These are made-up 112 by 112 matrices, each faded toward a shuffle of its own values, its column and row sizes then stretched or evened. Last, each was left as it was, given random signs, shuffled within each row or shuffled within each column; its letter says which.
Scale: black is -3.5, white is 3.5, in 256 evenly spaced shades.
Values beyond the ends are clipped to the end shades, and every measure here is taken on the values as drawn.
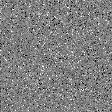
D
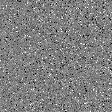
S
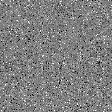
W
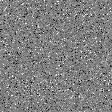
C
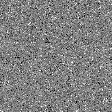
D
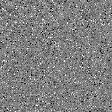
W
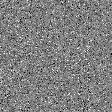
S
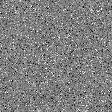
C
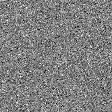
S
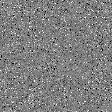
W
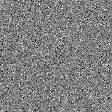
S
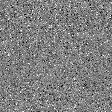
C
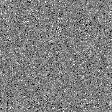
D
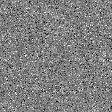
C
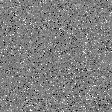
C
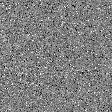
C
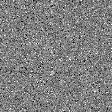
W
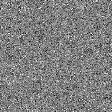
W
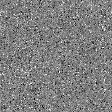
D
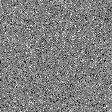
S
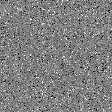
W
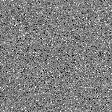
C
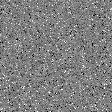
S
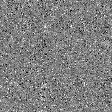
W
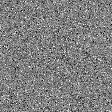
C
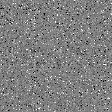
W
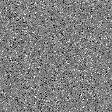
S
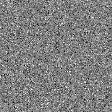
W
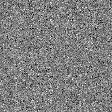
D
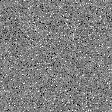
C
